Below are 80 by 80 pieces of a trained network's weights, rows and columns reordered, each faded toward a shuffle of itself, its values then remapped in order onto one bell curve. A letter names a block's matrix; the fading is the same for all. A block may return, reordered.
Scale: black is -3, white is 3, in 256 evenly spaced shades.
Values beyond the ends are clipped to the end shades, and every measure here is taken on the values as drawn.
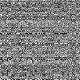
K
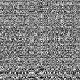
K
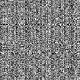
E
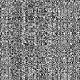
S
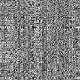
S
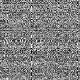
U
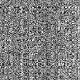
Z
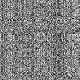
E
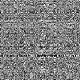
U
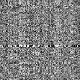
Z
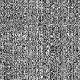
E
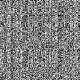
S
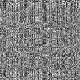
E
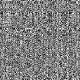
Z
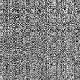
S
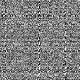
U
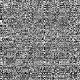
U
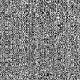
Z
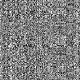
Z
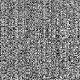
Z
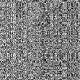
E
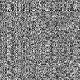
E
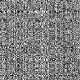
S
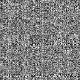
Z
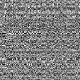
K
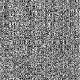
Z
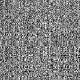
Z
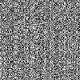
Z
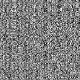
Z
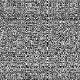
U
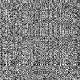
E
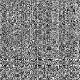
Z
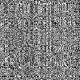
Z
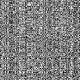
E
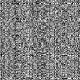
E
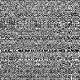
K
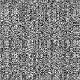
S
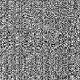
S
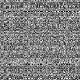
K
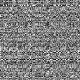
K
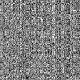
E
